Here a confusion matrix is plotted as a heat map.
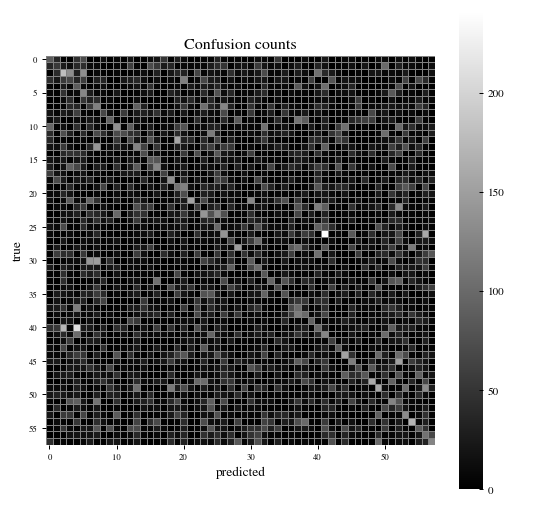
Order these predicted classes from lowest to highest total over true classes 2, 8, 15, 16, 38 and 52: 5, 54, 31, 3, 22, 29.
29, 31, 54, 22, 5, 3
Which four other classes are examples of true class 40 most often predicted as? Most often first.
4, 2, 51, 22
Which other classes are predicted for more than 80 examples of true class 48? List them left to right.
22, 23, 51
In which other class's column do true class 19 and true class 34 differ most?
20
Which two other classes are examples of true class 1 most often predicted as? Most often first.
50, 15
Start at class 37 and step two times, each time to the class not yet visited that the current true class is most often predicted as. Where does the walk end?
41
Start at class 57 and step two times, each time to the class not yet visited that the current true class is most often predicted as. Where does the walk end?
56
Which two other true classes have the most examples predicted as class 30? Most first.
21, 46
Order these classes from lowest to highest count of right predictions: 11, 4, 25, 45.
11, 4, 25, 45
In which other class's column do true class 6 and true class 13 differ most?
7
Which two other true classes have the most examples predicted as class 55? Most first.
47, 3
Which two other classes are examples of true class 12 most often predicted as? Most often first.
19, 15
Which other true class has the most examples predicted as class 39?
3
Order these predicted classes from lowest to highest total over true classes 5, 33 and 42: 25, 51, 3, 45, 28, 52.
28, 45, 3, 25, 52, 51
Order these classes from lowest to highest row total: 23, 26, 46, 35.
46, 35, 23, 26
